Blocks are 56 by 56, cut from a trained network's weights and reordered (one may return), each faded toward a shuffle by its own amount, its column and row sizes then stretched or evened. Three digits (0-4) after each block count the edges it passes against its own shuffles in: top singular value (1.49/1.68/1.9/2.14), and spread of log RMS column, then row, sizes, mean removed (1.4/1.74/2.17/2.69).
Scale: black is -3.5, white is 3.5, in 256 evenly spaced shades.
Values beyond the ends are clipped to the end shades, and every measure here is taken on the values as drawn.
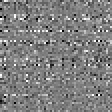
2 2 4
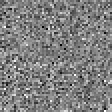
1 1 1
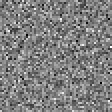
0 0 0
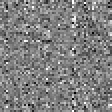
1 3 2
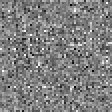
1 2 2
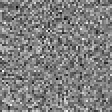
2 0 0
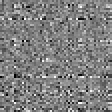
3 2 4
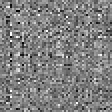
4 3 3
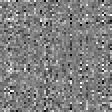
0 4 2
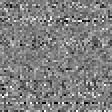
1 0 4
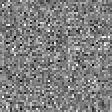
1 1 2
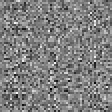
3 3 0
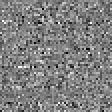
1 0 3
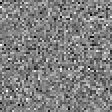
0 0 2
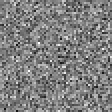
2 1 1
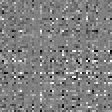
1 4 4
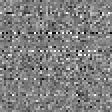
2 0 4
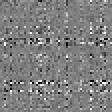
3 4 4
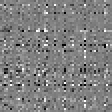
3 4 4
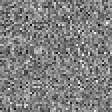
2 1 1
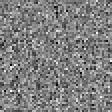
0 2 0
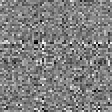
4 2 3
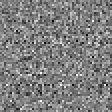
1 0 2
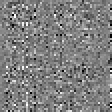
1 4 2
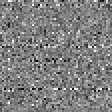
0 2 3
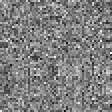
3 1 0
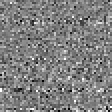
0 0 3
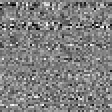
1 0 4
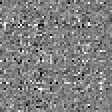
1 3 3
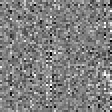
2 4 1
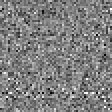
2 1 2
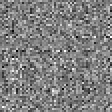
3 2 2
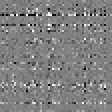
4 3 4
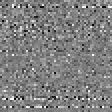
0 1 4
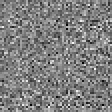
3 1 2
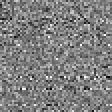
2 0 3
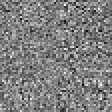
2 2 2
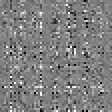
0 4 3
